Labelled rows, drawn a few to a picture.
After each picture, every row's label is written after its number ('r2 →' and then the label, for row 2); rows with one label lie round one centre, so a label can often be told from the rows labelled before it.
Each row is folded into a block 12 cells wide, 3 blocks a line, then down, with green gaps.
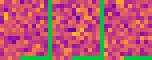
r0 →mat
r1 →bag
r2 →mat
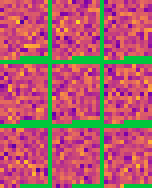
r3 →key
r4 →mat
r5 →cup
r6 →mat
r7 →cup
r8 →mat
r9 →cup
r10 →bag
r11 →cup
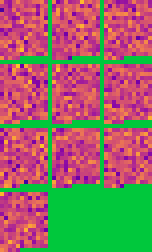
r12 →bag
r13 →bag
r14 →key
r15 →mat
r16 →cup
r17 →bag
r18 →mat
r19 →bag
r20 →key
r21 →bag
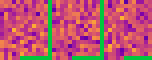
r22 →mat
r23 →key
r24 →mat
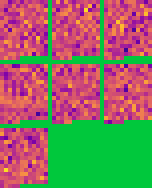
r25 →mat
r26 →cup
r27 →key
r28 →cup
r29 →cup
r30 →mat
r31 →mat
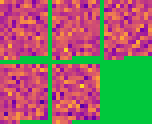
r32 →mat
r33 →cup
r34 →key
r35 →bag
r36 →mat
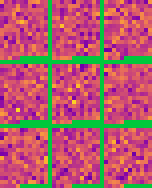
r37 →bag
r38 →mat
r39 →key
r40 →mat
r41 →cup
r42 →key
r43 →bag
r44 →cup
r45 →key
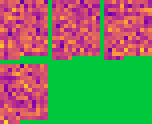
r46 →mat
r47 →cup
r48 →bag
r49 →mat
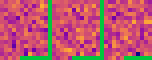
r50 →bag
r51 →bag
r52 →mat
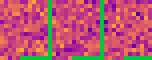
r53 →bag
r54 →key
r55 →mat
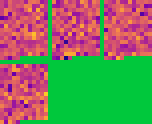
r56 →bag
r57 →bag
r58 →cup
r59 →bag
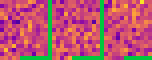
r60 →mat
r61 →cup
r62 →bag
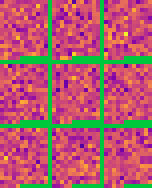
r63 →cup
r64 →mat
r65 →key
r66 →cup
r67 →cup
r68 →mat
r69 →mat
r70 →cup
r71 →mat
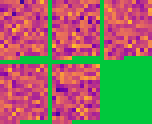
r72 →mat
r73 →key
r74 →key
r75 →cup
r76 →key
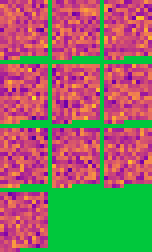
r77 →key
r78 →bag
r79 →cup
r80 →mat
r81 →bag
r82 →bag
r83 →mat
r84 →mat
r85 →cup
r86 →cup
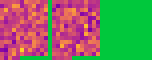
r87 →bag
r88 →key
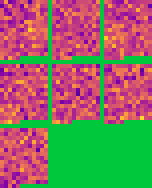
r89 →cup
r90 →key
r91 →cup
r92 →mat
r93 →mat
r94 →bag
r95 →key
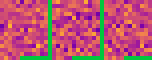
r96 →mat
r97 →bag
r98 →mat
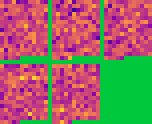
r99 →bag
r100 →mat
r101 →bag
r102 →key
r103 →mat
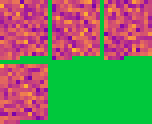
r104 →mat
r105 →bag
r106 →bag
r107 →bag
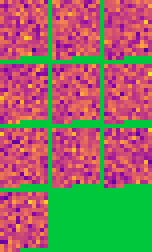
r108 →bag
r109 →key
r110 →bag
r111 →cup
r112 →cup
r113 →bag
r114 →mat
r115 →bag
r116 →key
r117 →bag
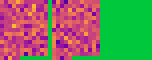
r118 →bag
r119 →cup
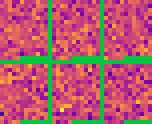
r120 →cup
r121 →mat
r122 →mat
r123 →key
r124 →key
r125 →cup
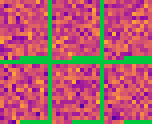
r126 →bag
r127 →mat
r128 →bag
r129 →cup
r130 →key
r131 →key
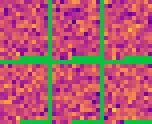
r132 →cup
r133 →cup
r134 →bag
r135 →cup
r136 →bag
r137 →bag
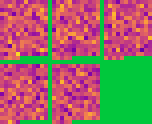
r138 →mat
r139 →key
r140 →cup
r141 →mat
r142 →cup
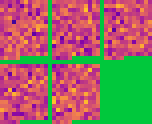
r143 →cup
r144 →bag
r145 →mat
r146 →mat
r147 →cup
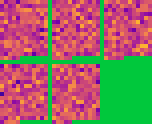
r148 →bag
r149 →mat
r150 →mat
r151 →cup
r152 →bag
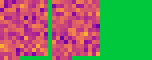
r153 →mat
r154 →bag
